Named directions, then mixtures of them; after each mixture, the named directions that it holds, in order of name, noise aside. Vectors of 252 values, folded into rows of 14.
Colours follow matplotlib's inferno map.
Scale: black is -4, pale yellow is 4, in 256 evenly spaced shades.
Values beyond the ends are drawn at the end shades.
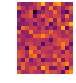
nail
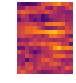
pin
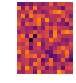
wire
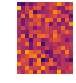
nail, wire.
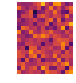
nail.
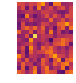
nail, wire.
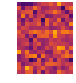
nail, pin, wire.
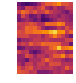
pin.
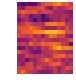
pin.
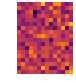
nail.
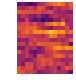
pin.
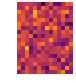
nail, wire.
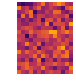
nail, pin, wire.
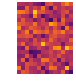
nail, pin.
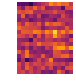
pin, wire.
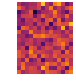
nail.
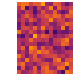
nail, pin, wire.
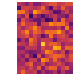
nail, pin, wire.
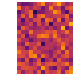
nail, wire.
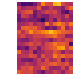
nail, pin.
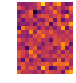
nail.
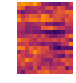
pin.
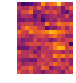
nail, pin.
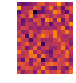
nail, wire.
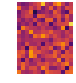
nail.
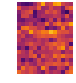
nail, pin.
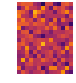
nail.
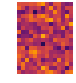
nail, pin.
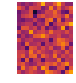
nail.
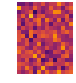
nail, wire.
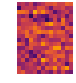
nail, pin, wire.
